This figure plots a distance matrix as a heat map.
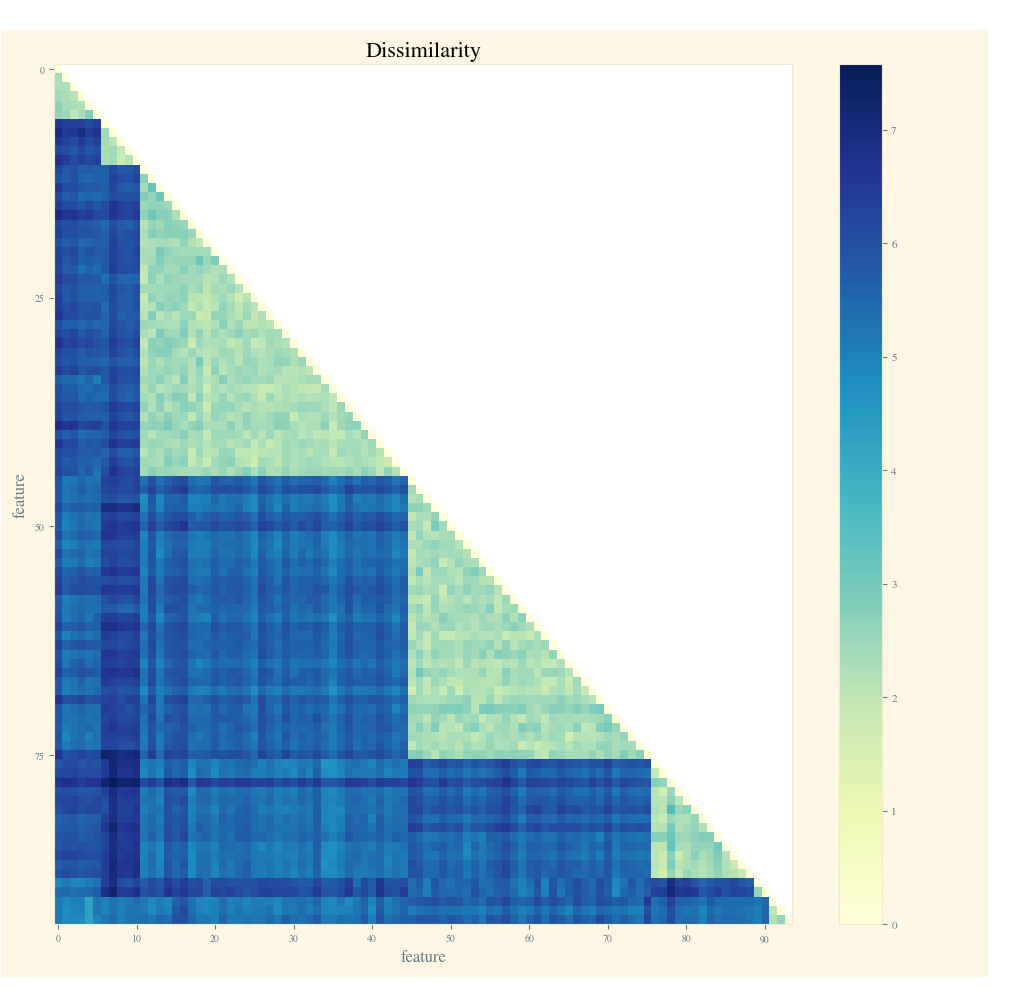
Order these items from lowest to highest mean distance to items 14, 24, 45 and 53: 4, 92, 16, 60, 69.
60, 69, 16, 92, 4
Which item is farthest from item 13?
0
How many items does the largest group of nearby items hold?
34
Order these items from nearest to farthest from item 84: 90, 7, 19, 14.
19, 14, 90, 7
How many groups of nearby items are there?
7
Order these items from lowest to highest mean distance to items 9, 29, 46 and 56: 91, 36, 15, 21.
36, 21, 15, 91
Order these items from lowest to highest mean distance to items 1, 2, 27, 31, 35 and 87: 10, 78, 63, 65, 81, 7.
81, 65, 63, 78, 10, 7
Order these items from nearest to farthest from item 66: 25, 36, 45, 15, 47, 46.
45, 47, 46, 25, 36, 15
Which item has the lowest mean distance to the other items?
35
